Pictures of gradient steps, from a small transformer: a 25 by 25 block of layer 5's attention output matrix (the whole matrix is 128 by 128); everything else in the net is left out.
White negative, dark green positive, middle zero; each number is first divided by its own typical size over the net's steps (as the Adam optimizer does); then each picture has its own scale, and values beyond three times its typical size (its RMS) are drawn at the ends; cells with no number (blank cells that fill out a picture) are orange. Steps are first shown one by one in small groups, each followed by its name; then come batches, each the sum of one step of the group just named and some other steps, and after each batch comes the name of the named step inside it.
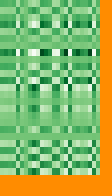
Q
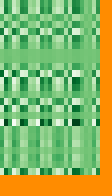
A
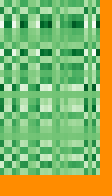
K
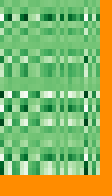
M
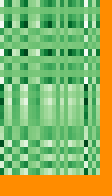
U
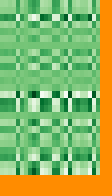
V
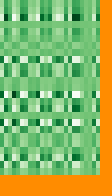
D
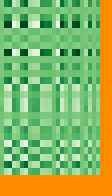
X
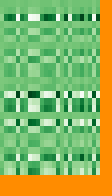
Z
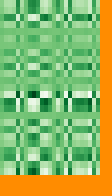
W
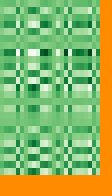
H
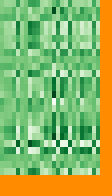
V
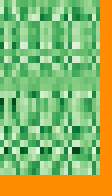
V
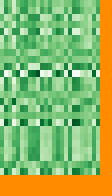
A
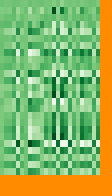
H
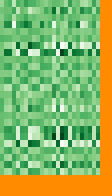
X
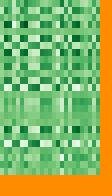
X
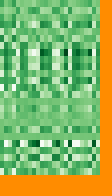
Q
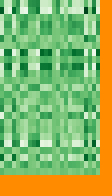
K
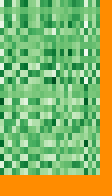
U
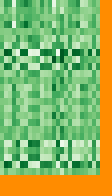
X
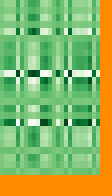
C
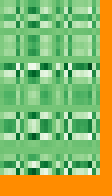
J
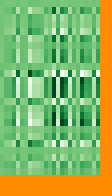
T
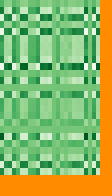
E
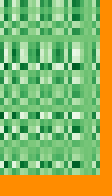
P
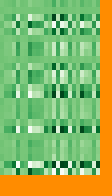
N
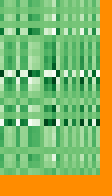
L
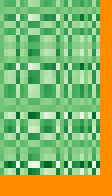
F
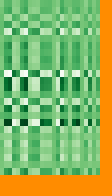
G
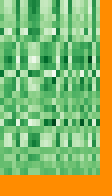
L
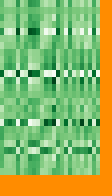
L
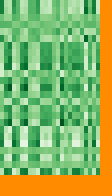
G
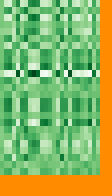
C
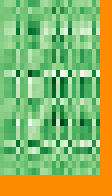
T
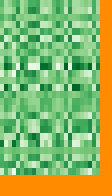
J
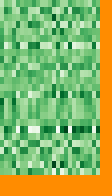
N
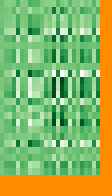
T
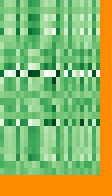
L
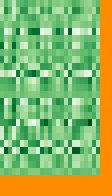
C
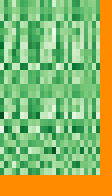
P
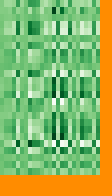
T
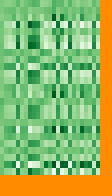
N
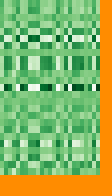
F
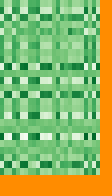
E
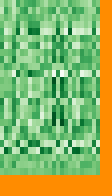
T
